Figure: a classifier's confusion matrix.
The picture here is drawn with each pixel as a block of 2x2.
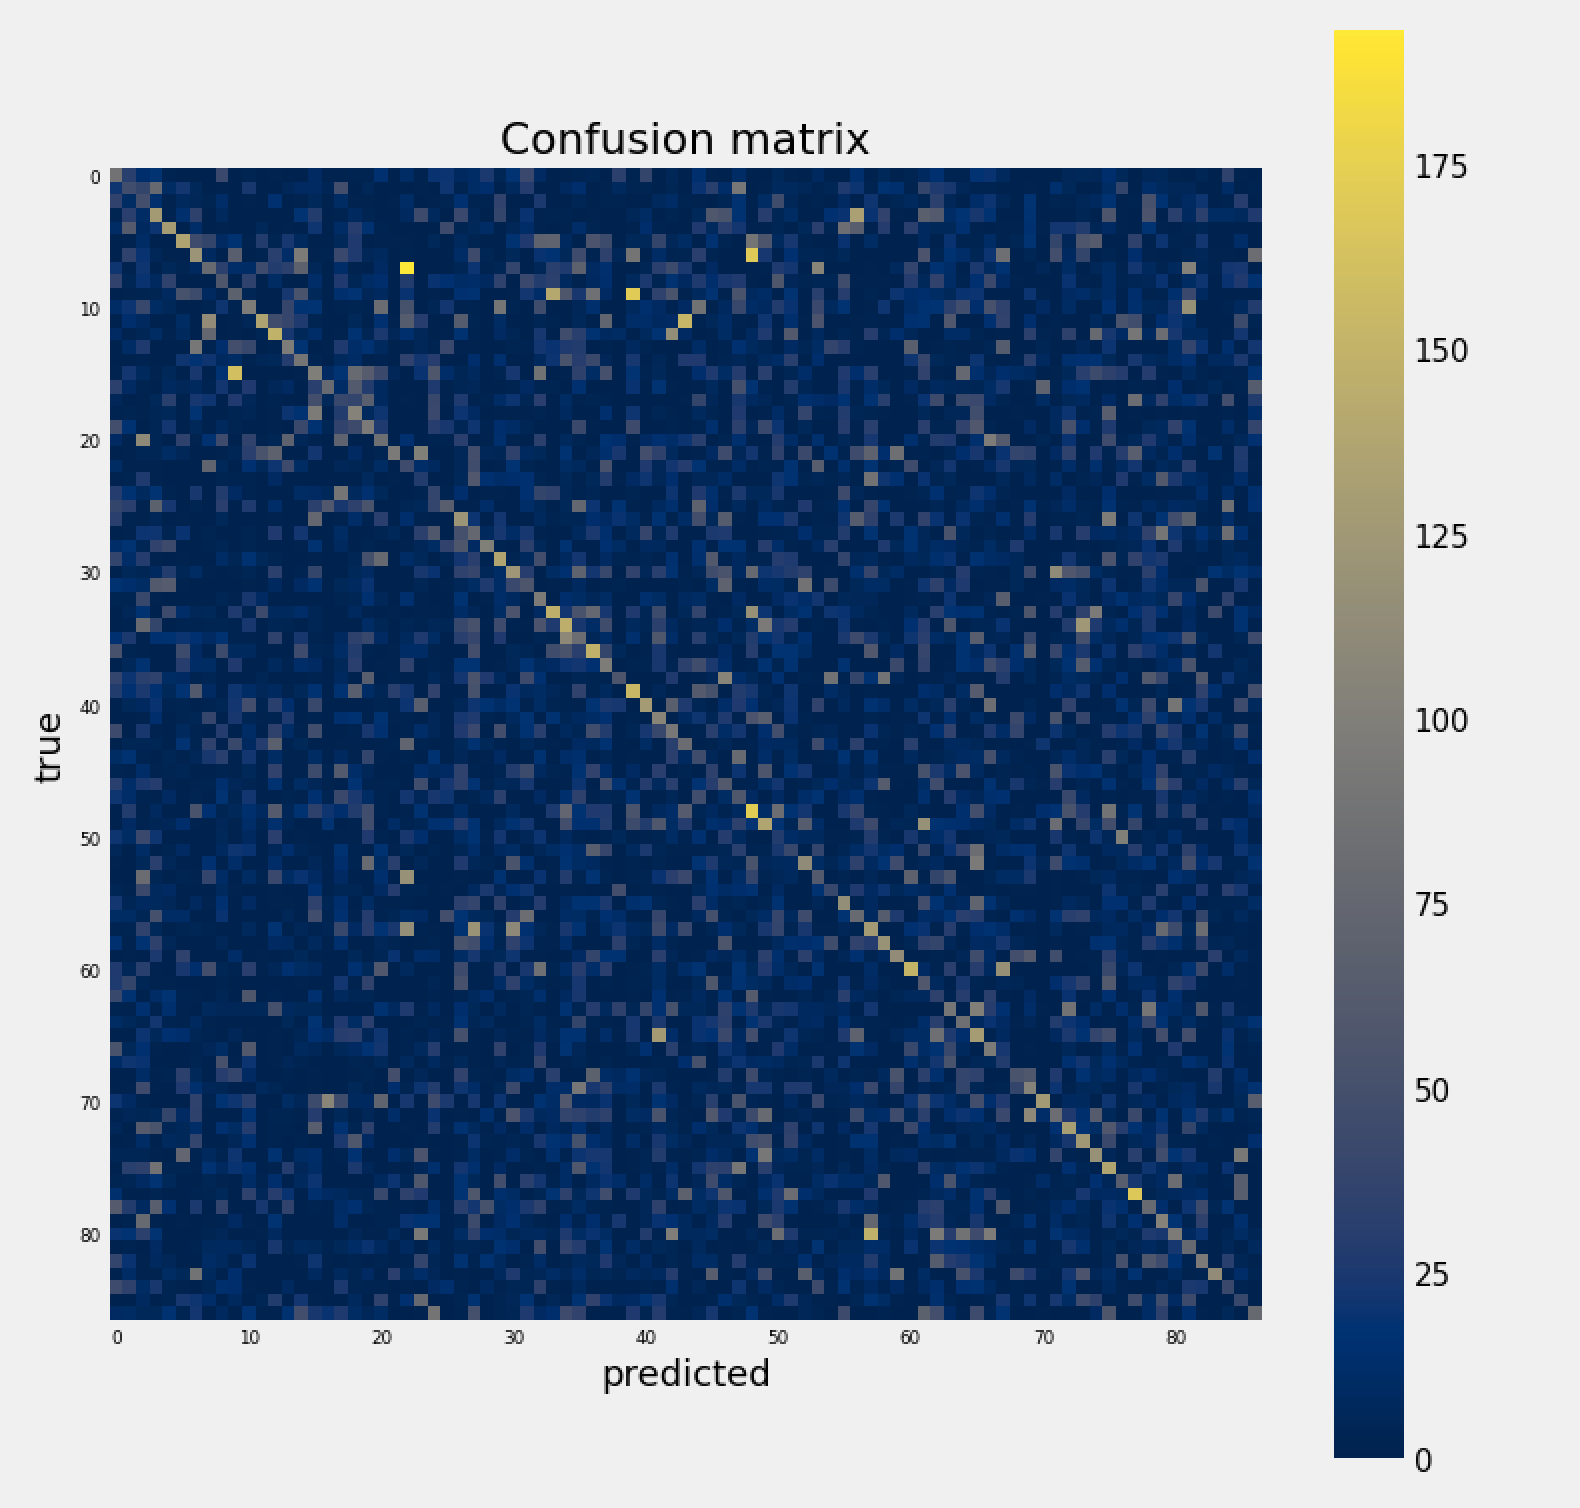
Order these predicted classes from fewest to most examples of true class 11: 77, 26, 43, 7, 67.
67, 77, 26, 7, 43
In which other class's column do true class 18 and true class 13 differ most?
15
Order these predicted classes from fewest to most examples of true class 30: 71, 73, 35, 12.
12, 73, 35, 71
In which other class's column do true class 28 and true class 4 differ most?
55
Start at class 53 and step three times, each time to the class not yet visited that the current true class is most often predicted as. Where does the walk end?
81
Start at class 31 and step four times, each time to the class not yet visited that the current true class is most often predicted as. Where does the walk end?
49
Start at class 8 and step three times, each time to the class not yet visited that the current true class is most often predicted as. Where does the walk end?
80
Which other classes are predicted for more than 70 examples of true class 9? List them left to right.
33, 36, 39
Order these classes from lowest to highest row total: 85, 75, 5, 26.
85, 75, 26, 5
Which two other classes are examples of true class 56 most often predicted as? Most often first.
31, 58
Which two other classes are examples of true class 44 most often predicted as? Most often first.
47, 66
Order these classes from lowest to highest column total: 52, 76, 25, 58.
25, 76, 58, 52
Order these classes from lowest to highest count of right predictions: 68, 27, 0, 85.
85, 68, 27, 0
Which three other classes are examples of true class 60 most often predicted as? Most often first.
67, 32, 20
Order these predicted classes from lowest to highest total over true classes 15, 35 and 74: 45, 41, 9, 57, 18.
45, 57, 41, 18, 9
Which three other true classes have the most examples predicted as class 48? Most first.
6, 33, 5
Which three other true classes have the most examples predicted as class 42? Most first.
12, 80, 40
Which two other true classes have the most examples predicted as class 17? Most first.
24, 20
